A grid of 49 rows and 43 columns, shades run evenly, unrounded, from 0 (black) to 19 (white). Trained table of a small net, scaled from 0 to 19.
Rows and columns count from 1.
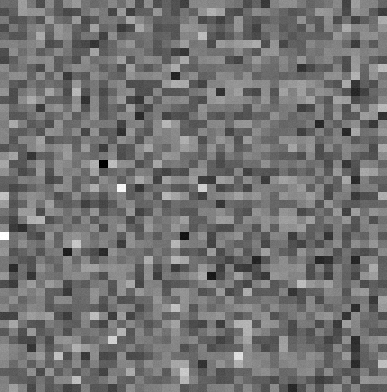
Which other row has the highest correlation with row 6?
39
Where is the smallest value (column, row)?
12, 21
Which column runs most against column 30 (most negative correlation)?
22
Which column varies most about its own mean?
40
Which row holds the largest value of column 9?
31
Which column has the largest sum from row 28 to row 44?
20
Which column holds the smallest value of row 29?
3
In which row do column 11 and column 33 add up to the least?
49
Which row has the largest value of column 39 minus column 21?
7
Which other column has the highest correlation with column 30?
24
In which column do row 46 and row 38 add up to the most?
43
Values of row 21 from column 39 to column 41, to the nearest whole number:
4 6 10
